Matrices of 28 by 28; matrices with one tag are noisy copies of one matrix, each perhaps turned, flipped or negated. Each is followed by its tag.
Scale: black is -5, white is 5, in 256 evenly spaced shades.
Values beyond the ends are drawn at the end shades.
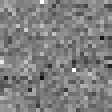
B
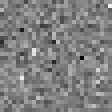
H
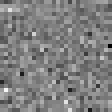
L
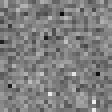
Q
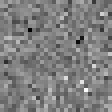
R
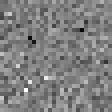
R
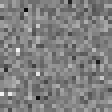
Q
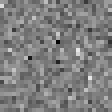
H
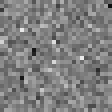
H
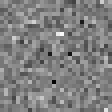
H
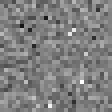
R
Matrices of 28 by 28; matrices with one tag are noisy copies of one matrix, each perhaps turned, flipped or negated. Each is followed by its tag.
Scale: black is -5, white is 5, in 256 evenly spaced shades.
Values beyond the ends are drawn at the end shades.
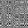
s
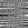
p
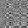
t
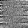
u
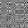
s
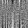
p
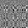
t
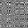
s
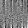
u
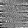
u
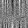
p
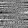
p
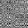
s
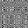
s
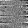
u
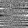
p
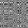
s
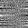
p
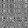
s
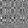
t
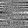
p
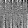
u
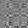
t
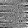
u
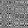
s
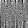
u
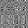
s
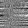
p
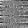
u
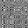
s
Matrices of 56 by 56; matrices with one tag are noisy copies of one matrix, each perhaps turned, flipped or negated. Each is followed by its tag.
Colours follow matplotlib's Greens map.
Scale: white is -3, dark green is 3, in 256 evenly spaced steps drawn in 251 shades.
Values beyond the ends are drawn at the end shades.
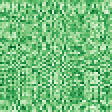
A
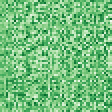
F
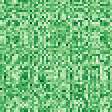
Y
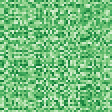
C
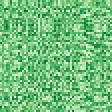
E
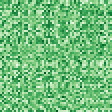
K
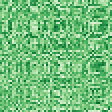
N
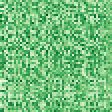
F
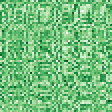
N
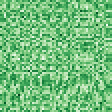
E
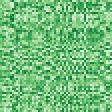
A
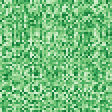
Y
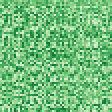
F
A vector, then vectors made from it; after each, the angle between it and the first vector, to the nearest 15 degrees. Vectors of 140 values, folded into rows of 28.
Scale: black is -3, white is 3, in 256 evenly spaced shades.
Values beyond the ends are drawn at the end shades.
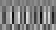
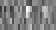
60 degrees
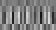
15 degrees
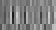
45 degrees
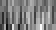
60 degrees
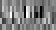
45 degrees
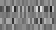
75 degrees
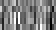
75 degrees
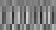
15 degrees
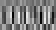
15 degrees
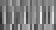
135 degrees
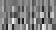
120 degrees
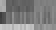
105 degrees
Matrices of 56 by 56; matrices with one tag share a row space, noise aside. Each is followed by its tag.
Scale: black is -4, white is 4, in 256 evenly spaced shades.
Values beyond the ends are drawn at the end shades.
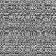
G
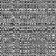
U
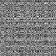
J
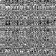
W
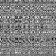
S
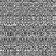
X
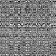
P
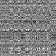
P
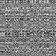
W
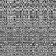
X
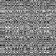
W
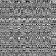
P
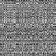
X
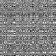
X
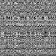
J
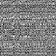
U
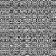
P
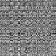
P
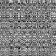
P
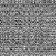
S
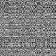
G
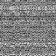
U
